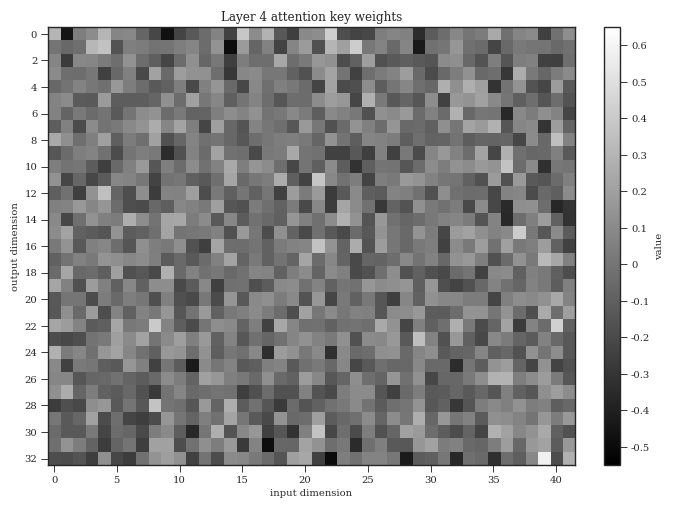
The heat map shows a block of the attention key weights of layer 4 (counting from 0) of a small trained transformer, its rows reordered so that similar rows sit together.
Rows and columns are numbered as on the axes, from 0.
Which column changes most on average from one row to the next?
35
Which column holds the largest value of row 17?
39
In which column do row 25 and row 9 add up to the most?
36
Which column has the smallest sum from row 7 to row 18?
25
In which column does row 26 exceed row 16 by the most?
12
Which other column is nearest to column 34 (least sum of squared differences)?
33
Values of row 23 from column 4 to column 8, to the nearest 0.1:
0 0.2 0.1 0.2 0
